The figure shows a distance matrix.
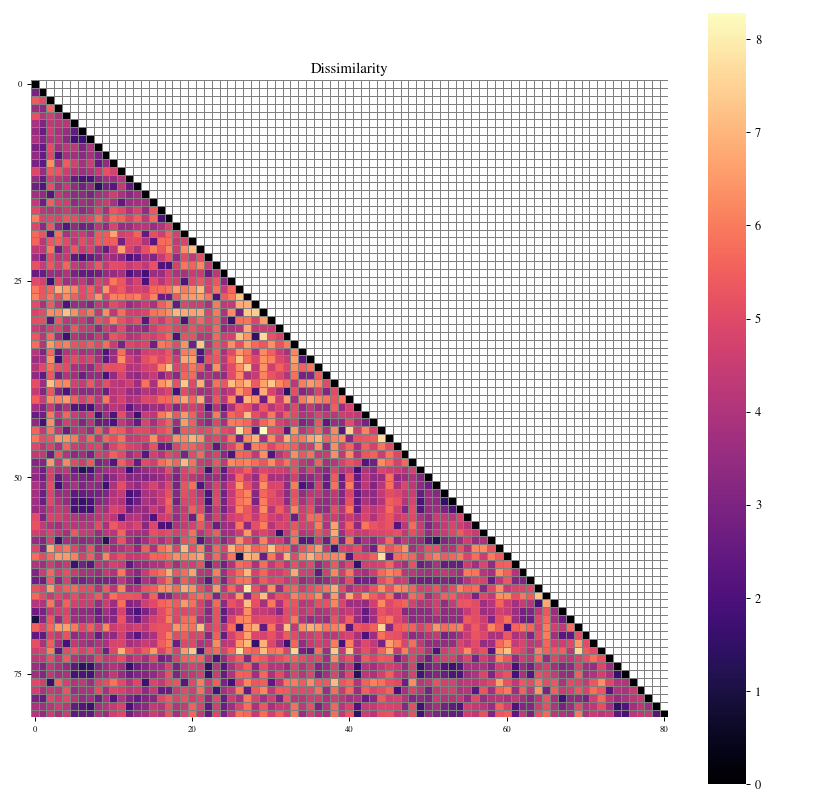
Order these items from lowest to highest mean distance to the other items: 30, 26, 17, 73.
73, 30, 17, 26
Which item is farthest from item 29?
44
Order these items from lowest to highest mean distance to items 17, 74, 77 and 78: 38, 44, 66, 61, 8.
61, 8, 66, 44, 38
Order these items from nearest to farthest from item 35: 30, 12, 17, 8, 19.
8, 12, 17, 30, 19
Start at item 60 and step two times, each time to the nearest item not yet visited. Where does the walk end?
69
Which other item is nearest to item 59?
38
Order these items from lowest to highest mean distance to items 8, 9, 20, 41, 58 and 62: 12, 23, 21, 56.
12, 21, 56, 23
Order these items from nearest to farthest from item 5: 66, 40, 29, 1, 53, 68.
53, 1, 68, 66, 40, 29
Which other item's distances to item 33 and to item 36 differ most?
62
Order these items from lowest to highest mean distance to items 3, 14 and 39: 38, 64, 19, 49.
49, 19, 64, 38
